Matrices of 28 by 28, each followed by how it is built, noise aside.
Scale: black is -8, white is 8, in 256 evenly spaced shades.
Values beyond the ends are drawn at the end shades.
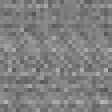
repeating columns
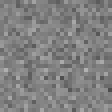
repeating columns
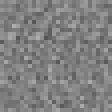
repeating columns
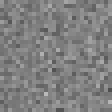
repeating rows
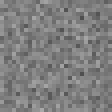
repeating rows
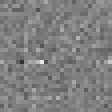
uneven rows
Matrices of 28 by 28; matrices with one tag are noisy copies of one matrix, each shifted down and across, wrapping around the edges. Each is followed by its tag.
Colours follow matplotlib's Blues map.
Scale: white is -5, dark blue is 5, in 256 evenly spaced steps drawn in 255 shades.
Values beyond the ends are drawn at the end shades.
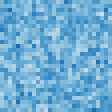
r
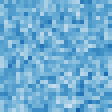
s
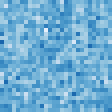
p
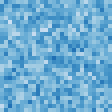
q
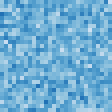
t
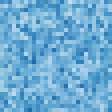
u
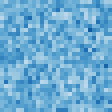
s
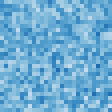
q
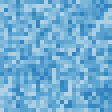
p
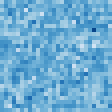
u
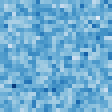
s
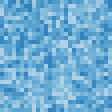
r
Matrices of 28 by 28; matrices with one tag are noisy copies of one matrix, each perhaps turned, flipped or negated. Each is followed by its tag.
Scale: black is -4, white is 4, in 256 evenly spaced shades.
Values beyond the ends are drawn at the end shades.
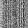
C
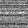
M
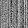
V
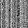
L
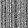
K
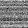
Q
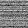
K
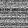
L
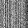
C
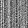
V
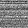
V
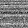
M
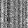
Q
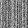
K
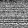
C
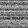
L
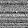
M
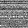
V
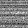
M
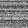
L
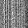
C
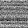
Q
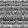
Q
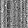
Q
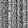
L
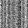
Q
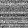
M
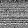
C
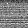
C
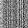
C
